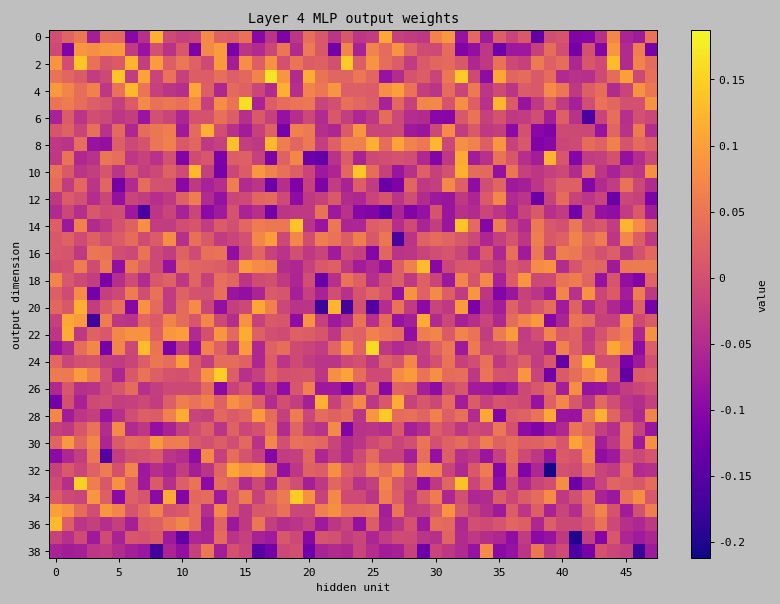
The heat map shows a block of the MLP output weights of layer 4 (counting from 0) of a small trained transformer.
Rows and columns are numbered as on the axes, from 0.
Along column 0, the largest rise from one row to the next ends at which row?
28
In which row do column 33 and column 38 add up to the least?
12
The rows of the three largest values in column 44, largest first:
2, 23, 1
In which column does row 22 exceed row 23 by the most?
9
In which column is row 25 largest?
13
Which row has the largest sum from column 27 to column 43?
25
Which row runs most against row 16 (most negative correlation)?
8
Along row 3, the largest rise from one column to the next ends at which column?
35
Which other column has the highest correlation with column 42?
29
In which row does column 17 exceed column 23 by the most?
20
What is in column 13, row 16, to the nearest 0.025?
0.05
